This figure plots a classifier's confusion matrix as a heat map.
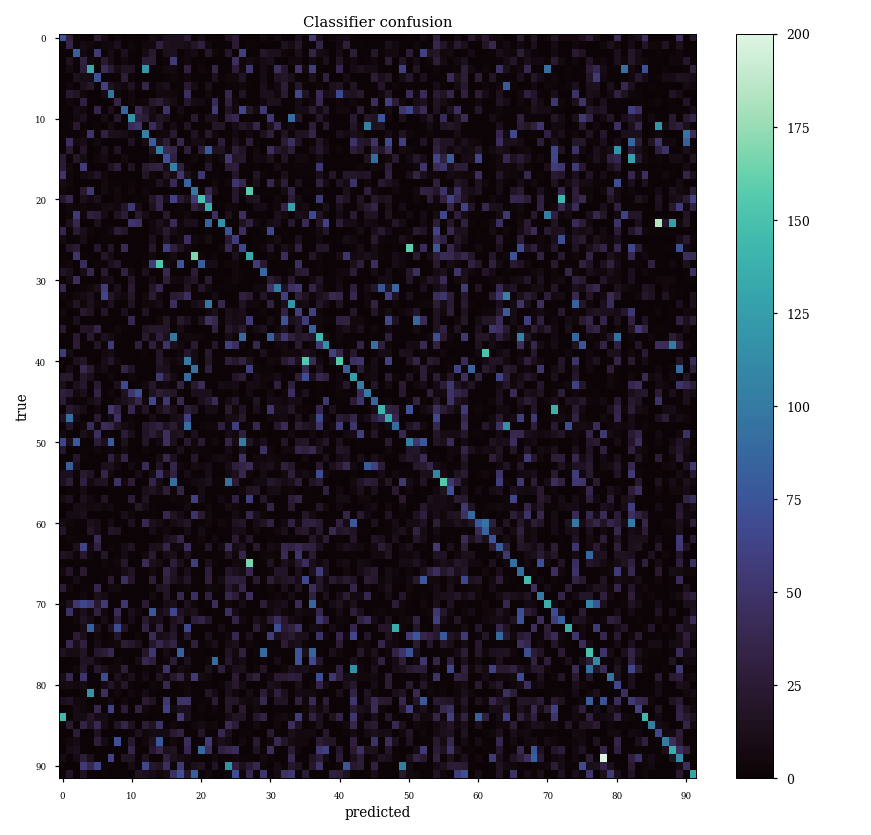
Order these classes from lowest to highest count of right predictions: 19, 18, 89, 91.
18, 19, 89, 91
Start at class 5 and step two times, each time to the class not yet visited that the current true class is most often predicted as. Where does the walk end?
22
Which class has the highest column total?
54
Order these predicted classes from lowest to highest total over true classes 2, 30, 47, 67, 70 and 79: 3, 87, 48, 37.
87, 48, 3, 37
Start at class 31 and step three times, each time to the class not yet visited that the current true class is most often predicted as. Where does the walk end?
76
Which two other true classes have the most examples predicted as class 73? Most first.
48, 29
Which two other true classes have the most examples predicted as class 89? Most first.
41, 26
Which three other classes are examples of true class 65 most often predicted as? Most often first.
27, 69, 19
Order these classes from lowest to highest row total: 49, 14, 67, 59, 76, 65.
49, 59, 65, 67, 14, 76
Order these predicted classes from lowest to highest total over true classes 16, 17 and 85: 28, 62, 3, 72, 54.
62, 28, 54, 72, 3
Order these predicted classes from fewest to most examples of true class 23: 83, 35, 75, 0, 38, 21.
0, 83, 75, 35, 38, 21
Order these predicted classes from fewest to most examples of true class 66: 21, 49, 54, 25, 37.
49, 25, 21, 54, 37
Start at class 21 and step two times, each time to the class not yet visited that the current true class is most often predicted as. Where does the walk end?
74
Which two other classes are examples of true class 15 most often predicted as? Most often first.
82, 45
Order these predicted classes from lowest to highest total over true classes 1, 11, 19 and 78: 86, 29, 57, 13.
29, 13, 57, 86
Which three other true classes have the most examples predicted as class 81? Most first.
4, 22, 6
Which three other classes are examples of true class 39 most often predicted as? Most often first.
61, 0, 40
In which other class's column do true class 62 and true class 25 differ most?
72
